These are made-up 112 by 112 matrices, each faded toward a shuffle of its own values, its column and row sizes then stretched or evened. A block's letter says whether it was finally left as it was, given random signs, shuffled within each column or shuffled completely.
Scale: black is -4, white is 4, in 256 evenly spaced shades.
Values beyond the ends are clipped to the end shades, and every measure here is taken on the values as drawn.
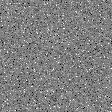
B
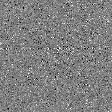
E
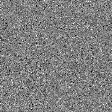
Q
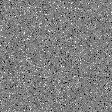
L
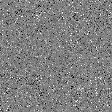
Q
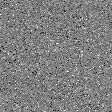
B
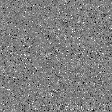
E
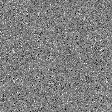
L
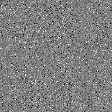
E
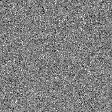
L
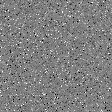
B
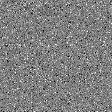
Q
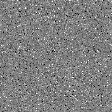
E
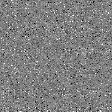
E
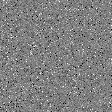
L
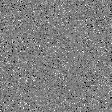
Q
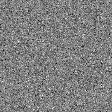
L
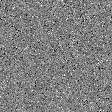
B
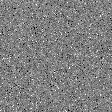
B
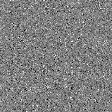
E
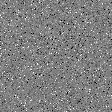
B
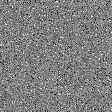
B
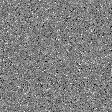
B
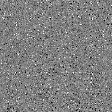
E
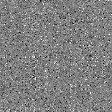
E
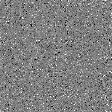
Q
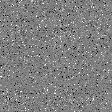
Q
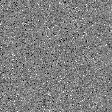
L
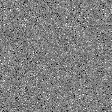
L
